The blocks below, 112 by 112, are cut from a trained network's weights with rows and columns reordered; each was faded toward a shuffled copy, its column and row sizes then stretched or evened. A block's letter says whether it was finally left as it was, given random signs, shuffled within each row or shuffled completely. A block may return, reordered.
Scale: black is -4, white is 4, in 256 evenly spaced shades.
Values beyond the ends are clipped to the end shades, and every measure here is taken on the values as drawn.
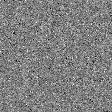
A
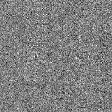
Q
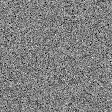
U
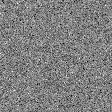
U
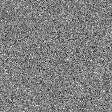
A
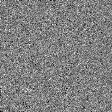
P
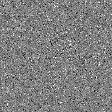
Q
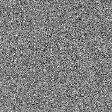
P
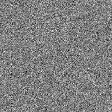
Q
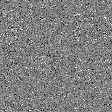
P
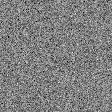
U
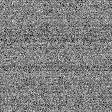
A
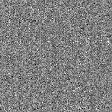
Q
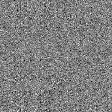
Q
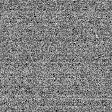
Q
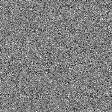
P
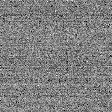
Q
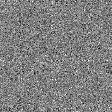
Q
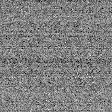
Q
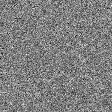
A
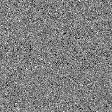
Q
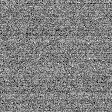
A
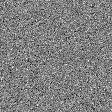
U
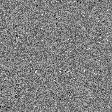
P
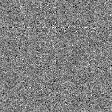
Q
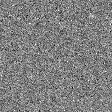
A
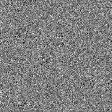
Q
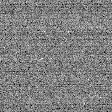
Q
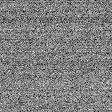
A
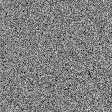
U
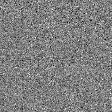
P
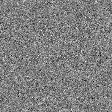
A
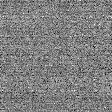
Q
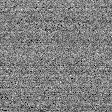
A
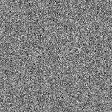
Q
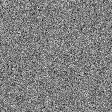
U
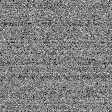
A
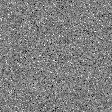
U
